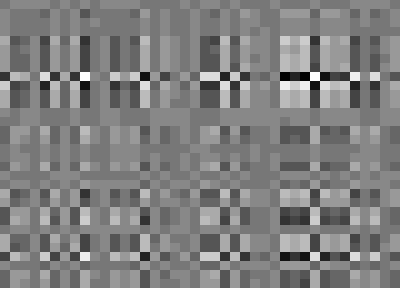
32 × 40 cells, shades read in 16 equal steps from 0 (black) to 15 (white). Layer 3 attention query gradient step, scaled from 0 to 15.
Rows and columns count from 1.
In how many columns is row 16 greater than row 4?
19
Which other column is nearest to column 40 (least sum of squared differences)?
17
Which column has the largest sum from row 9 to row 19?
9
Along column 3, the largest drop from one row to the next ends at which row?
10
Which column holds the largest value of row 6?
31
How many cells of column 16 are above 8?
2
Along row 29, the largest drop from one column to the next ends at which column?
33
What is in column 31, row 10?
14
